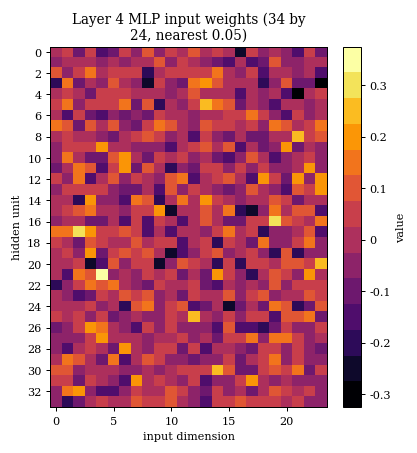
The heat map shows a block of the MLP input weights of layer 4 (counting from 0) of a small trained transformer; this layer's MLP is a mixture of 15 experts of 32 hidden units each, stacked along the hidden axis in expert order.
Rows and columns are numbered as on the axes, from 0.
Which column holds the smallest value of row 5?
9
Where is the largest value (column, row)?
4, 21
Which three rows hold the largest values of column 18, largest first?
12, 18, 23
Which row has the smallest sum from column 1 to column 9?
6
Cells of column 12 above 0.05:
4
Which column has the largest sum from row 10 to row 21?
22
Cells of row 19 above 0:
10
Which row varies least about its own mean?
1
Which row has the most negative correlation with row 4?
8
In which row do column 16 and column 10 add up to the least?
15
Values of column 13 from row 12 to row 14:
0 0 0.2
